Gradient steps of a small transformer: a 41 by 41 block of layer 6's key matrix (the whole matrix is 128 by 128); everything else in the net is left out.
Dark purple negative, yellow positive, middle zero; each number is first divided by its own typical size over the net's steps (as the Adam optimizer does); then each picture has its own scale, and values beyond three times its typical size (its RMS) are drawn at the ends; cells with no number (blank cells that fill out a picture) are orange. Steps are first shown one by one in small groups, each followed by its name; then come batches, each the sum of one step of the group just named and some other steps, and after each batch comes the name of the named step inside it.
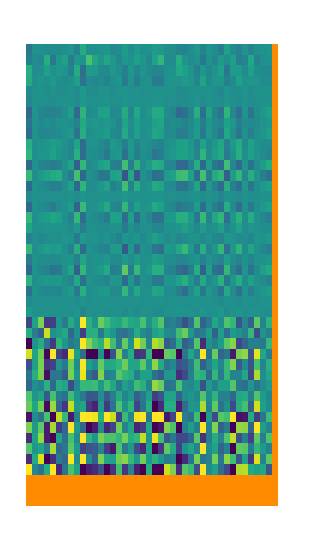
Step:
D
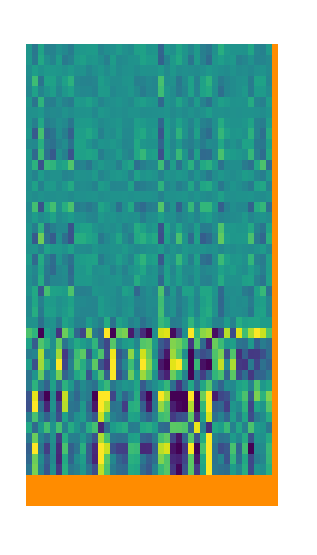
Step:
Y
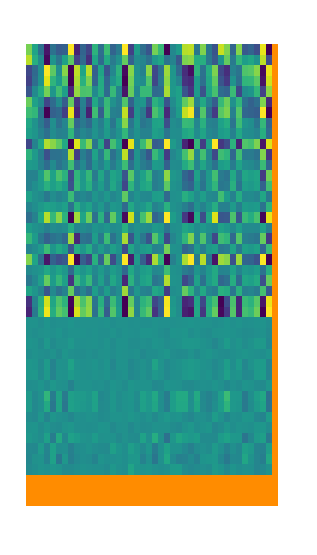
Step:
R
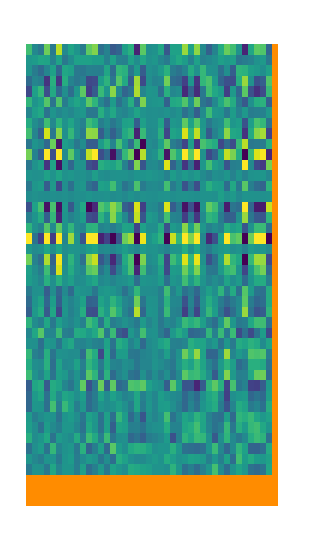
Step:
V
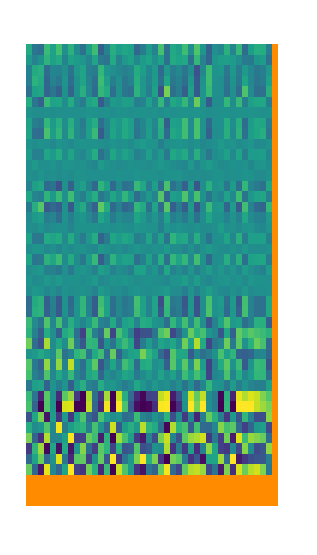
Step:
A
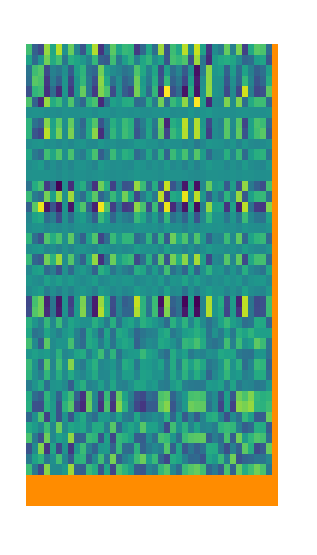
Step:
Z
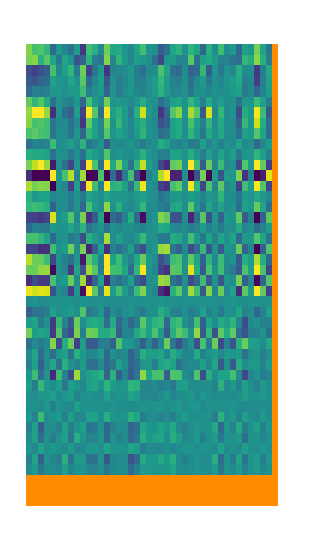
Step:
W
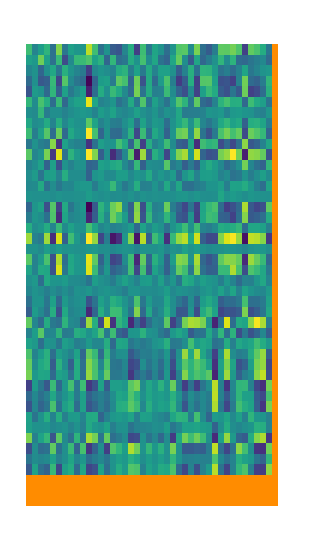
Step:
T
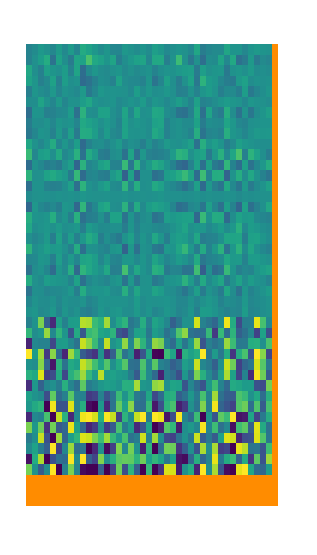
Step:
D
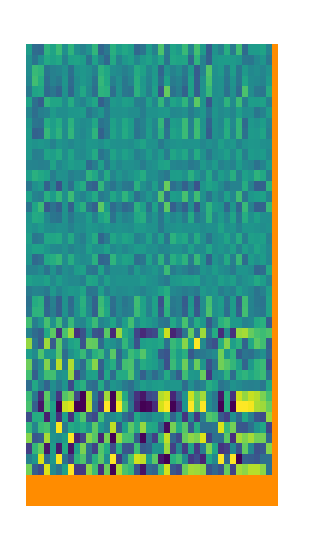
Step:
A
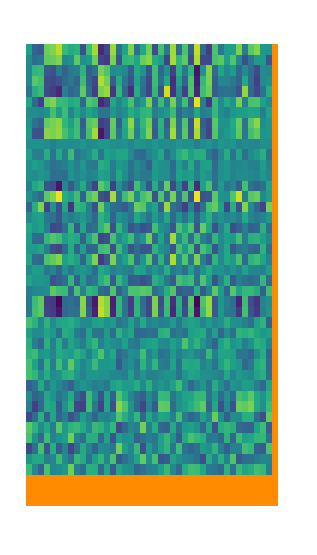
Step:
Z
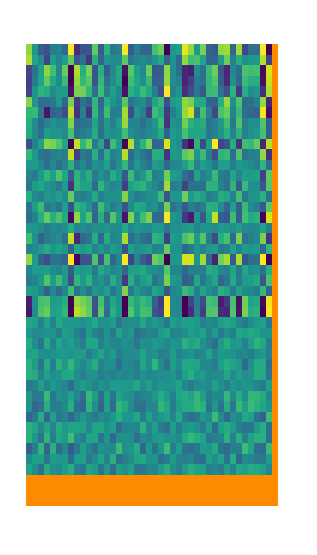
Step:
R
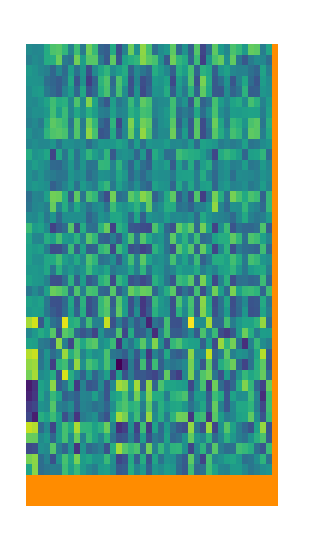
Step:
T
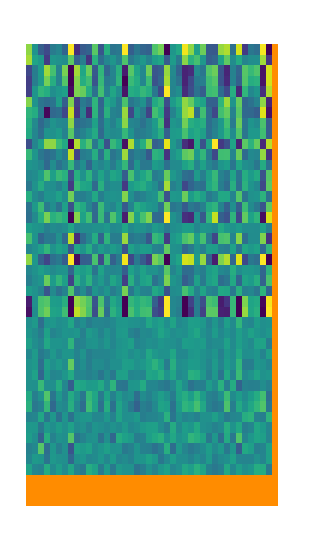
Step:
R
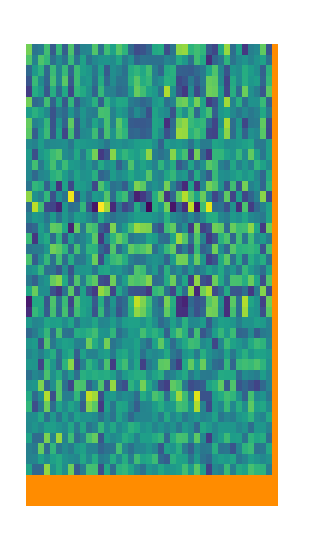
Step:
Z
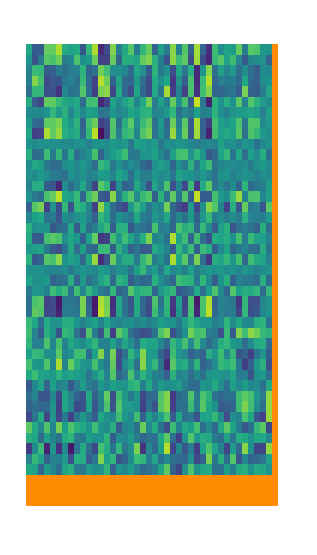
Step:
Z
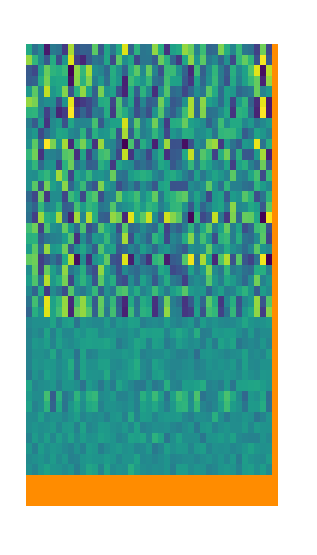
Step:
R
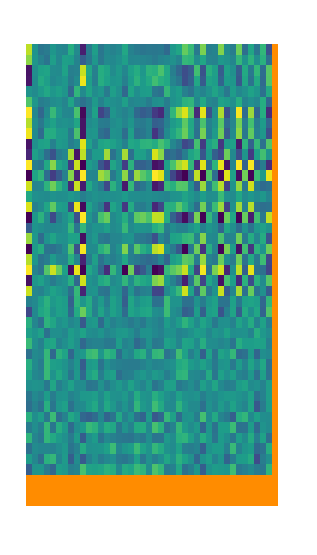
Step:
R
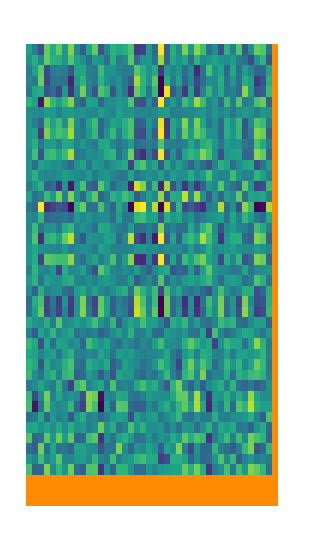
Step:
Z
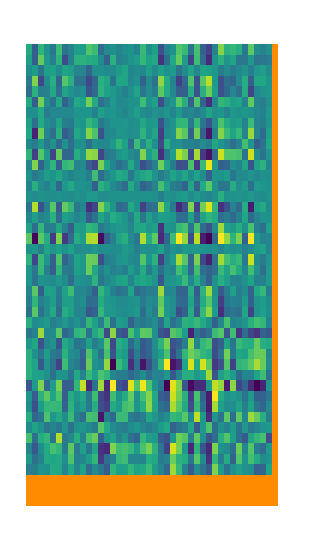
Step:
T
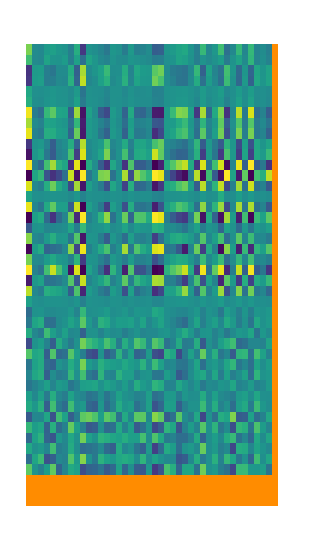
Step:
D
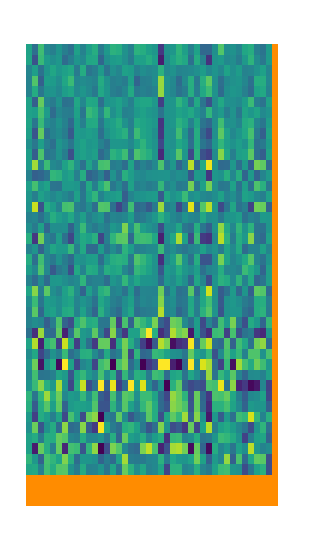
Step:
W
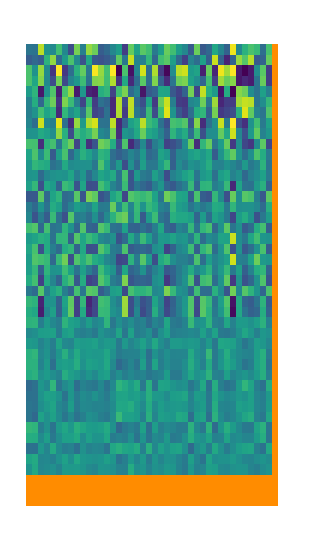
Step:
T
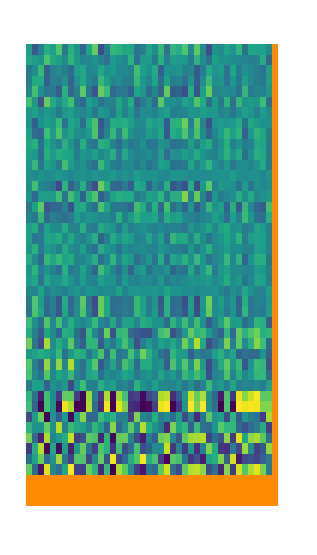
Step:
A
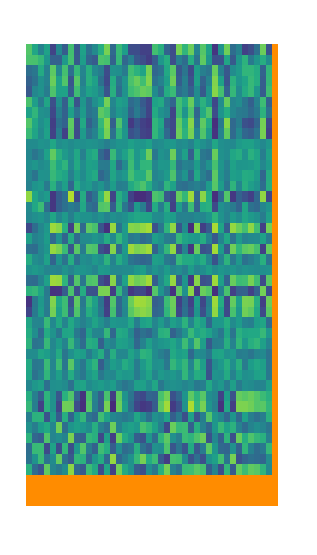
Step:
A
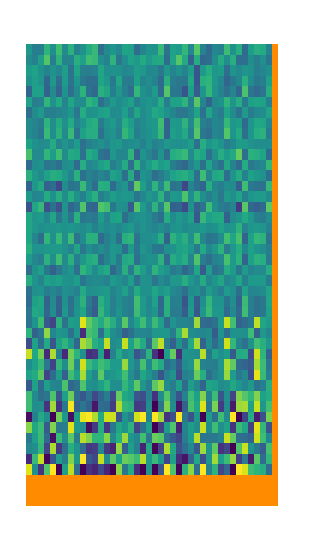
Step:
D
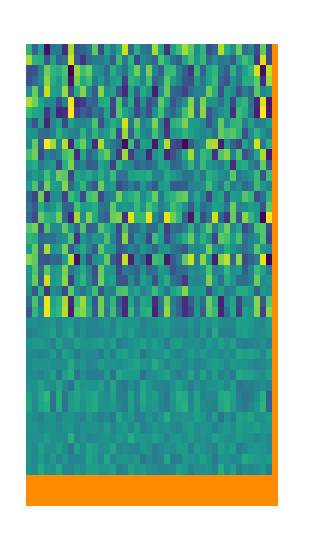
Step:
R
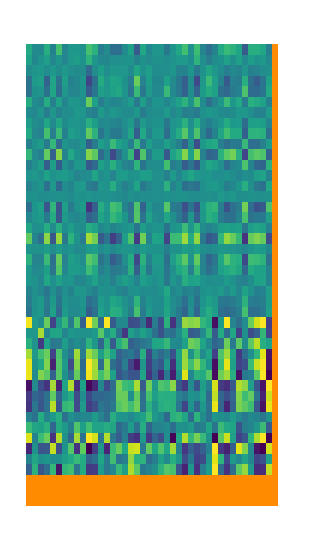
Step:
T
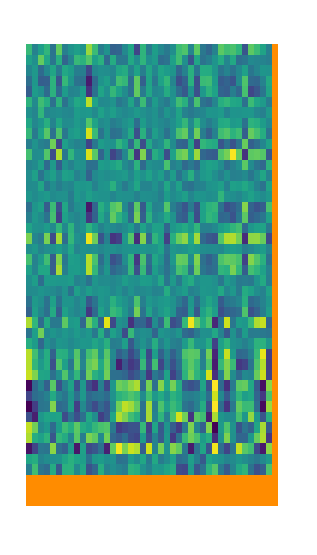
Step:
T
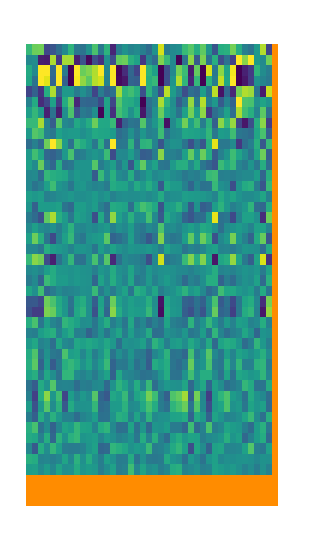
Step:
R
